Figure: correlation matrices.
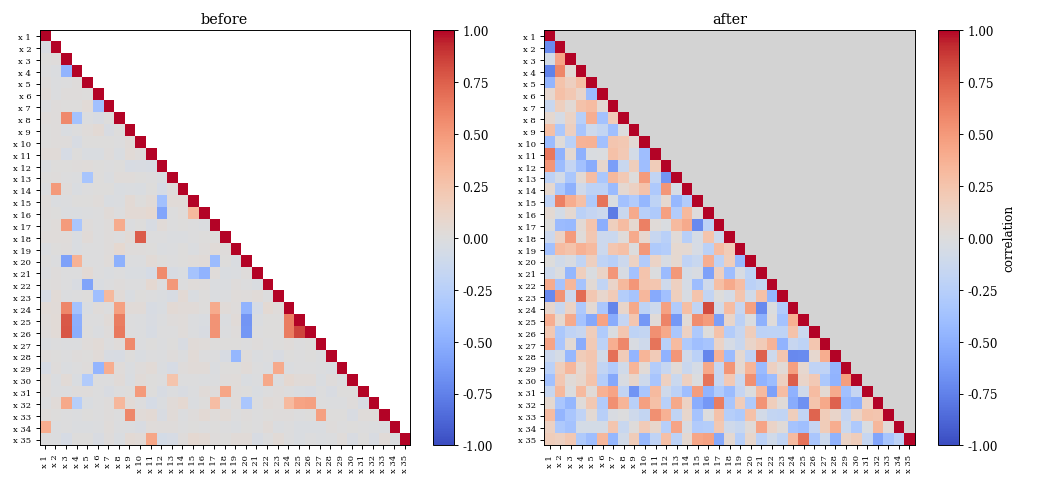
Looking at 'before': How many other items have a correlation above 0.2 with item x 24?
6
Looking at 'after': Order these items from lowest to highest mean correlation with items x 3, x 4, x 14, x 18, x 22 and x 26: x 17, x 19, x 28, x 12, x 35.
x 28, x 35, x 12, x 17, x 19
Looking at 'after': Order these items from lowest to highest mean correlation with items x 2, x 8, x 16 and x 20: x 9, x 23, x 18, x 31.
x 31, x 23, x 9, x 18
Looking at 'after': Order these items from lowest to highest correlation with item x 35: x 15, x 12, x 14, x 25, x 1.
x 14, x 1, x 12, x 15, x 25
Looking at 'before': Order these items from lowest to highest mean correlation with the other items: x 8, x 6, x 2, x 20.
x 20, x 6, x 2, x 8
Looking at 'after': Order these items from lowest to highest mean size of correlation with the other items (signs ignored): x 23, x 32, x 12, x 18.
x 18, x 23, x 12, x 32
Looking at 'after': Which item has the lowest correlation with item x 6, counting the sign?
x 17
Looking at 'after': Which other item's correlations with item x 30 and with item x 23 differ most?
x 24
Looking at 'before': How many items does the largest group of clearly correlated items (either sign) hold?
9
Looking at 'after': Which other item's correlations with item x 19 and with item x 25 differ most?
x 10
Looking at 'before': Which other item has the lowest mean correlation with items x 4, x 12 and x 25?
x 16
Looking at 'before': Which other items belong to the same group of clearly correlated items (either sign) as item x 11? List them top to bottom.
x 35
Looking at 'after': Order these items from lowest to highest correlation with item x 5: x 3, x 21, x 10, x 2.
x 21, x 3, x 2, x 10
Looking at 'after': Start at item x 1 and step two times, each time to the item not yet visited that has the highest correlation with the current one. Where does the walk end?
x 27
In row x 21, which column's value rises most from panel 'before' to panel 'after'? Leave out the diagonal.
x 28
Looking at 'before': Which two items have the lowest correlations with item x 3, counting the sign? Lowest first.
x 20, x 4
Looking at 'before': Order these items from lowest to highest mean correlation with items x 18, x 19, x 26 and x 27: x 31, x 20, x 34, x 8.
x 20, x 34, x 31, x 8
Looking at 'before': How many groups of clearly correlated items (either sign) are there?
10
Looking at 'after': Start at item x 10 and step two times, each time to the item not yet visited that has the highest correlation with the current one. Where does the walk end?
x 32
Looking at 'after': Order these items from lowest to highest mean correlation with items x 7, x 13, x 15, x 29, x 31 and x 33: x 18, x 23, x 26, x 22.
x 22, x 18, x 26, x 23
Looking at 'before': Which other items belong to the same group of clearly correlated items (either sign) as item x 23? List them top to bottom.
x 6, x 7, x 29
